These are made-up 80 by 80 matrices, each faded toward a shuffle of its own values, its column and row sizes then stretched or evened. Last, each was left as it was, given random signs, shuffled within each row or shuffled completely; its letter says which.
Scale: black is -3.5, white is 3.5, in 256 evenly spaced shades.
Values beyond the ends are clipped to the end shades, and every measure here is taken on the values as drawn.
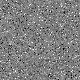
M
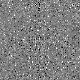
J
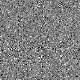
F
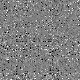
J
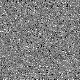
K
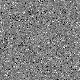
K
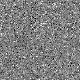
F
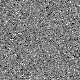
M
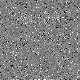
F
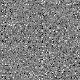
J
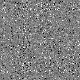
F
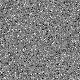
M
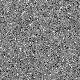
M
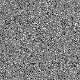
F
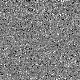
K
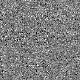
F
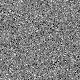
M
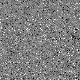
K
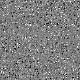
F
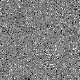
J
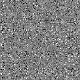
J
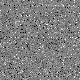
K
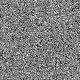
M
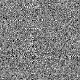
J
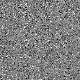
F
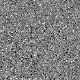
F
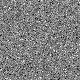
M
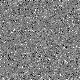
K
